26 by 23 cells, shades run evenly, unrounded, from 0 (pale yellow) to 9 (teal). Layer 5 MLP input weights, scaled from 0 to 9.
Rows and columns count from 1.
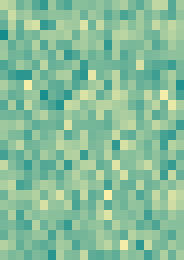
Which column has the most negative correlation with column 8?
10
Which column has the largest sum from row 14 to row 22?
21
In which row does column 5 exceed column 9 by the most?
13
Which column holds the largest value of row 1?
6
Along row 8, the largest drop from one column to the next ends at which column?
12
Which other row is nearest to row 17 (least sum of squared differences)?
14
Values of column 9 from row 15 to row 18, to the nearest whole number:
3 3 8 4
